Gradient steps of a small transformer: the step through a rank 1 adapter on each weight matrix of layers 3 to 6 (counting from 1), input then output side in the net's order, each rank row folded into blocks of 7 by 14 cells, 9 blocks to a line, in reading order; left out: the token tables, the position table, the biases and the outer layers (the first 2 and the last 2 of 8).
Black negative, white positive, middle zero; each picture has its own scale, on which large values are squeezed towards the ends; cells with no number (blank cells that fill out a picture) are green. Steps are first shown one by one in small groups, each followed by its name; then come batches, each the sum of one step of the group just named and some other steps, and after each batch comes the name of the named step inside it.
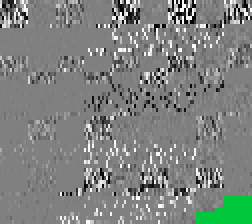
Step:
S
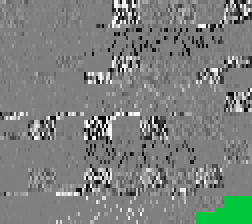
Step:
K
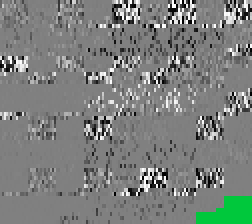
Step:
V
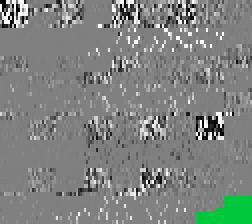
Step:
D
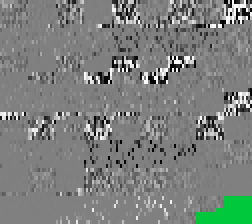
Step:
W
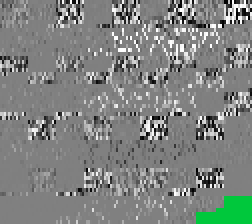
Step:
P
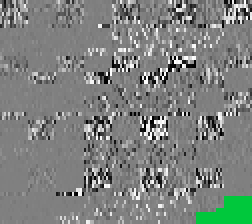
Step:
W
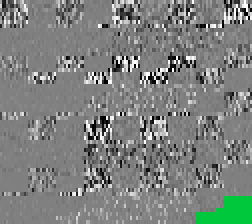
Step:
W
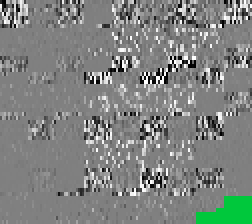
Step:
P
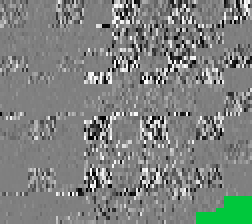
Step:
K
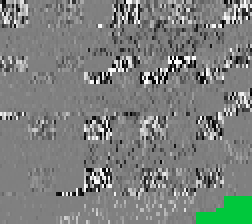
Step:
W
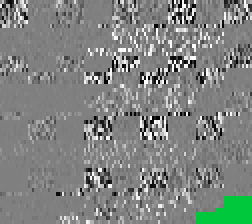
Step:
S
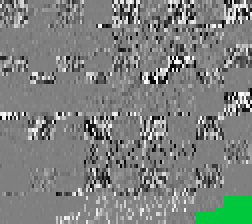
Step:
W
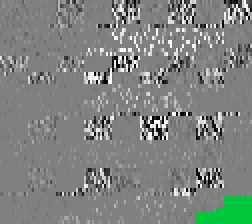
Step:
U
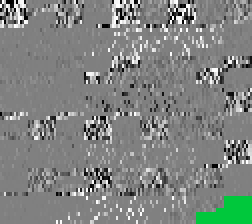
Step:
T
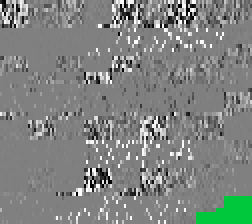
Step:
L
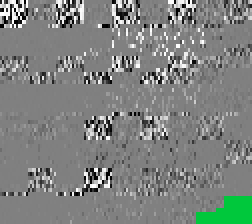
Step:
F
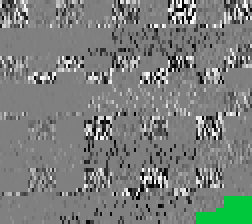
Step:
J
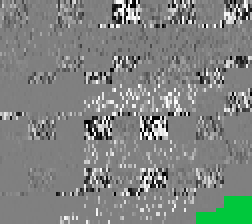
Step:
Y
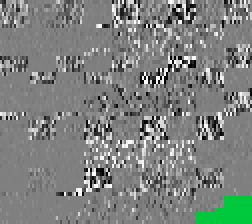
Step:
L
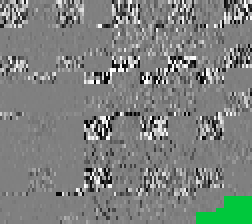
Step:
F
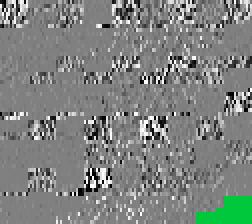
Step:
F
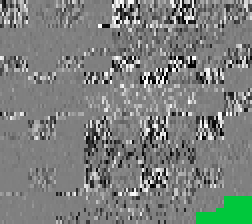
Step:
J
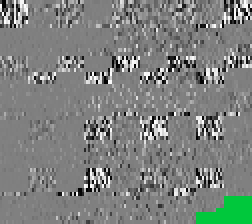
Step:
J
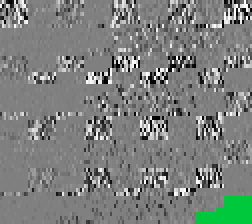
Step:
J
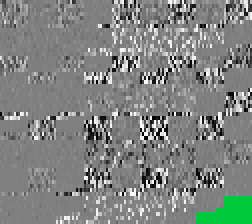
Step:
U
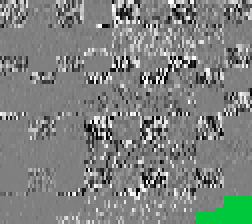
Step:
F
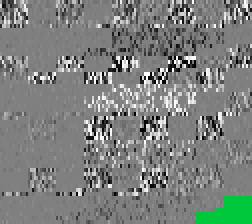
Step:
J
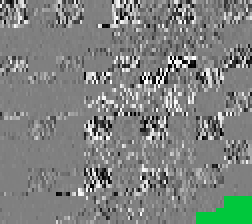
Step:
T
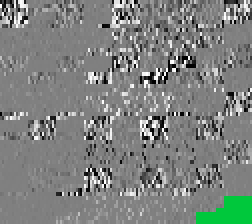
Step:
U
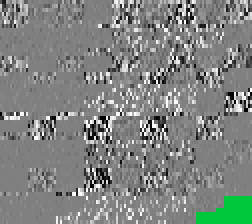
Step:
L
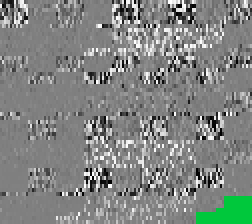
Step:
L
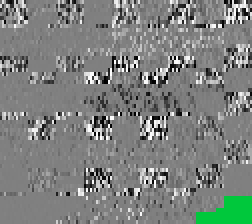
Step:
T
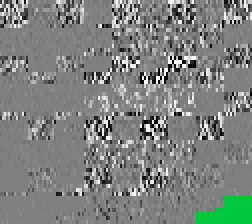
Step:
F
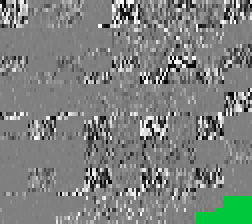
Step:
L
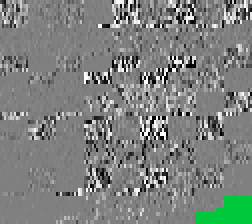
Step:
Y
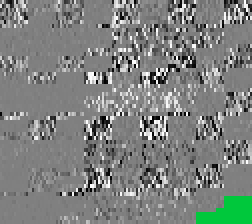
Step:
U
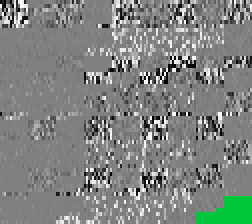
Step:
T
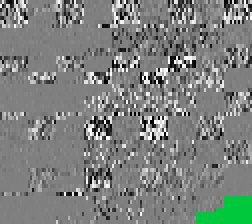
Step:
T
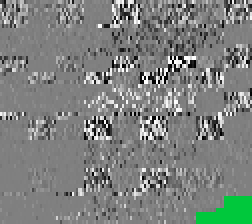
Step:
L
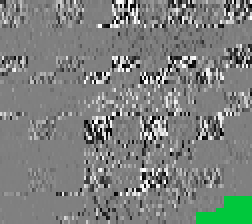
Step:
Y
